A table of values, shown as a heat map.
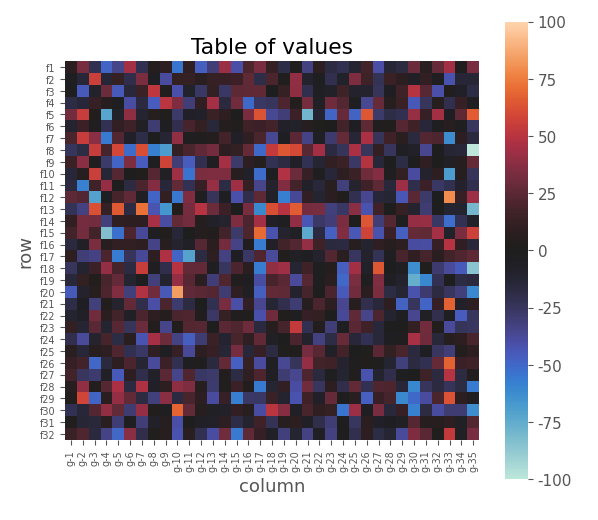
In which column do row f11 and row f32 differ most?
g-15
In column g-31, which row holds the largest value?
f14
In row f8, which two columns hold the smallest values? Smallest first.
g-35, g-9
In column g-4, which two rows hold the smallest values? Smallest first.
f15, f5
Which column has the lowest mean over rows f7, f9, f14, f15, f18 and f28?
g-33
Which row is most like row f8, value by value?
f13
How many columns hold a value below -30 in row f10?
4
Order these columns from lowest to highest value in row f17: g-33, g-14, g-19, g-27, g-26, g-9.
g-14, g-27, g-26, g-19, g-33, g-9
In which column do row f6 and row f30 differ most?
g-10
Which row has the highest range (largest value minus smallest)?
f8
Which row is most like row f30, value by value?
f18
